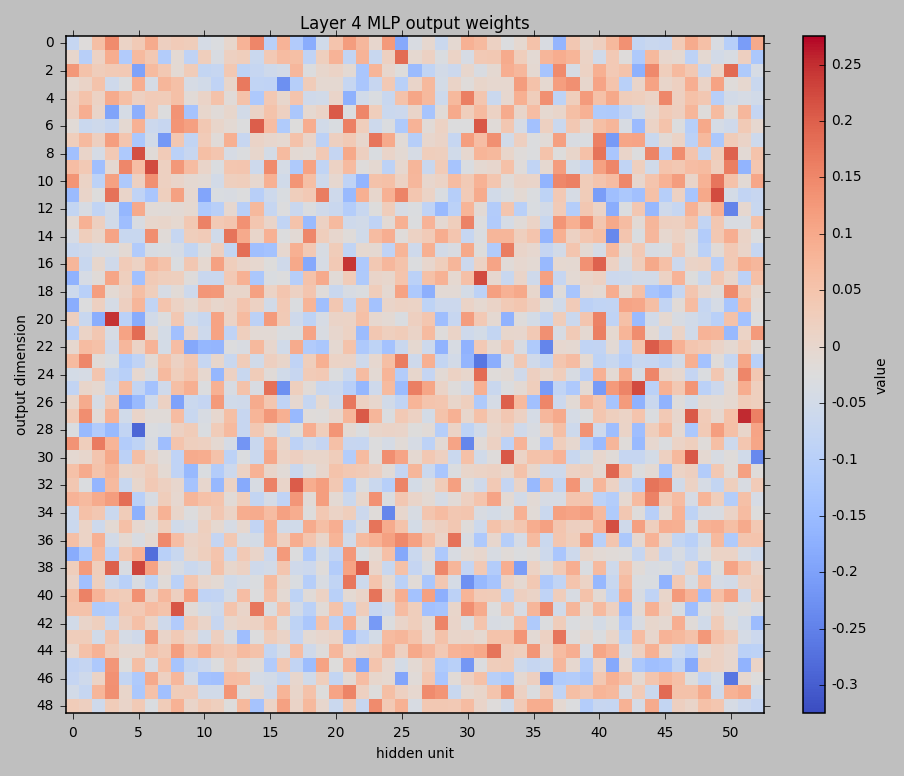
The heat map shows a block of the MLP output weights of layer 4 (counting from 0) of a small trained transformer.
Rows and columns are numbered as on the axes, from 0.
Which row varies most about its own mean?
25
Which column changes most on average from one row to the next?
5
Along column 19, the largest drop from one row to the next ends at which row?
12
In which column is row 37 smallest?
6
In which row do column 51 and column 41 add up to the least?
45
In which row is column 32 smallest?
23
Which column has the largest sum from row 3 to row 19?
31
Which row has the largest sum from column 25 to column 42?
44
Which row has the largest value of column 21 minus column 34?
38
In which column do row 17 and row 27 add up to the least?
17
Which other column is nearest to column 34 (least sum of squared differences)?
46
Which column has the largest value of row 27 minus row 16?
22
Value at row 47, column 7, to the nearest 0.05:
-0.15
